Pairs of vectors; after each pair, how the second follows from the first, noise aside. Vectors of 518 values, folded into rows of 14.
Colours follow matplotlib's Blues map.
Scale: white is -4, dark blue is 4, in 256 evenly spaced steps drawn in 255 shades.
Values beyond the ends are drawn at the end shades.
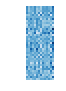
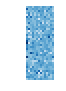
reversed, partly zeroed.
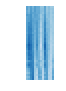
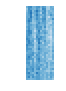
reversed, negated, shrunk.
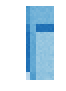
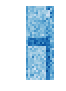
wrapped around.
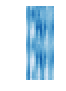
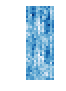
reversed, negated.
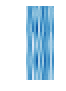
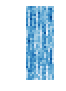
wrapped around.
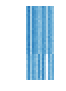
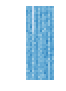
reversed, shrunk.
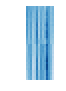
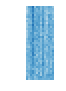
reversed, shrunk.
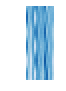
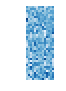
sign-scrambled.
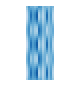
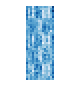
reversed, negated.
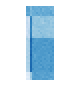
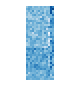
reversed, negated, partly zeroed.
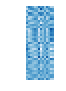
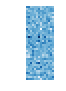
reversed, negated, partly zeroed.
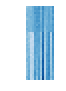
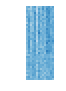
reversed, negated, shrunk.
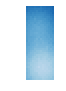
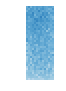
reversed, negated, shrunk.
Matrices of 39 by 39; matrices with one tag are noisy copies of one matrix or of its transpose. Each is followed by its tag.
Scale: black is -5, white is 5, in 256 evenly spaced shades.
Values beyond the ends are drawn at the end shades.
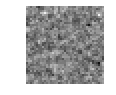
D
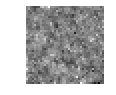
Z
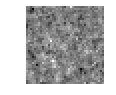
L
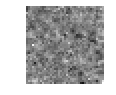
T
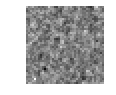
D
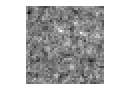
L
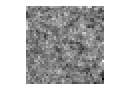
Z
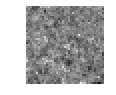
Z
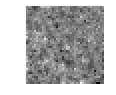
Z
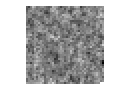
T
